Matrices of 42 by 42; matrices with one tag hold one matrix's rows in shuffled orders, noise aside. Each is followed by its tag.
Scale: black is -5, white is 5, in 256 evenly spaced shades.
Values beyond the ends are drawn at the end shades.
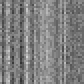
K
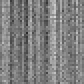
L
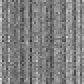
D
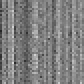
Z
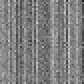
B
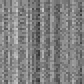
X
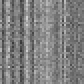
K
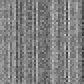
B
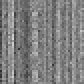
Z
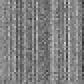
B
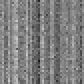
X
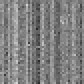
X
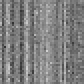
K
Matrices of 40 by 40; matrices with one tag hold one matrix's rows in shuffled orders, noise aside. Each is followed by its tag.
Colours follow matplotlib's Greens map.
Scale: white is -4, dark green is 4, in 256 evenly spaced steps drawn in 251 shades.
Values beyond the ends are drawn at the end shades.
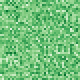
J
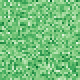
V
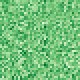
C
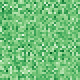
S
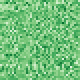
J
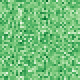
C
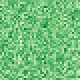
C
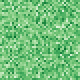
J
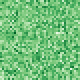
J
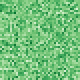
J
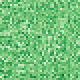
S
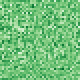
S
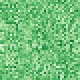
J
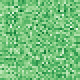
J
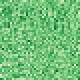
S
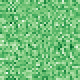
J
